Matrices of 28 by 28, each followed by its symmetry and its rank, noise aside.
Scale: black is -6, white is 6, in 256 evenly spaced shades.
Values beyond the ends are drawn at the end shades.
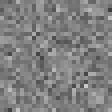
symmetric, rank six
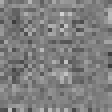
no symmetry, rank six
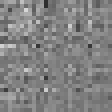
no symmetry, rank four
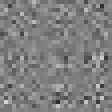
antisymmetric, rank four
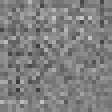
antisymmetric, rank eight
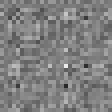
symmetric, rank four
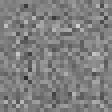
antisymmetric, rank eight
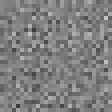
antisymmetric, rank eight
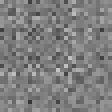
symmetric, rank four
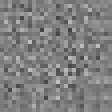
antisymmetric, rank eight
